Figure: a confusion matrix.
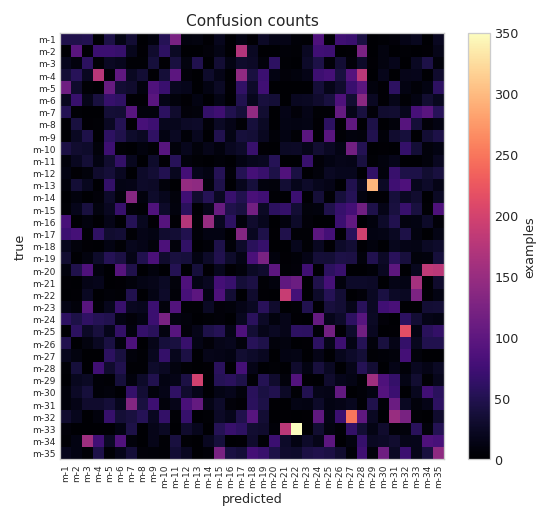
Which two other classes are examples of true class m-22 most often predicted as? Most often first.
m-21, m-33
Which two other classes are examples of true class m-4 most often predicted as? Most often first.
m-28, m-17
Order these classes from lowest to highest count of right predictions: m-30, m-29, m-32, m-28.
m-28, m-30, m-32, m-29
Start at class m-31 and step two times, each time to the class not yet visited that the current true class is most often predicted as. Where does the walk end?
m-18
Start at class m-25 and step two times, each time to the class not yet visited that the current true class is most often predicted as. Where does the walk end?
m-27
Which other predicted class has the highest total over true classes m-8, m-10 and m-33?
m-22
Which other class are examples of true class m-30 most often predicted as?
m-26
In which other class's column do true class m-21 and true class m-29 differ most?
m-13
